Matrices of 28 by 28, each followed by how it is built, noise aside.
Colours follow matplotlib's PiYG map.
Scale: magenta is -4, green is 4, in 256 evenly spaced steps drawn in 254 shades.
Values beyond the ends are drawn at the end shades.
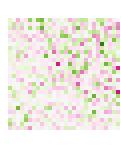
upper triangular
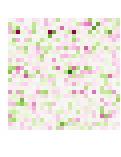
uneven rows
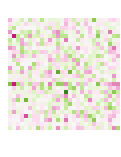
low rank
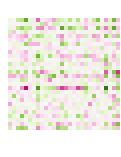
low rank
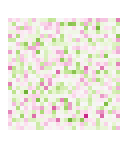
repeating rows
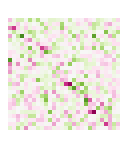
banded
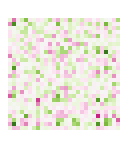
low rank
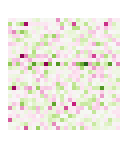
uneven rows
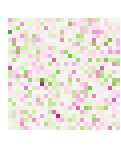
noise
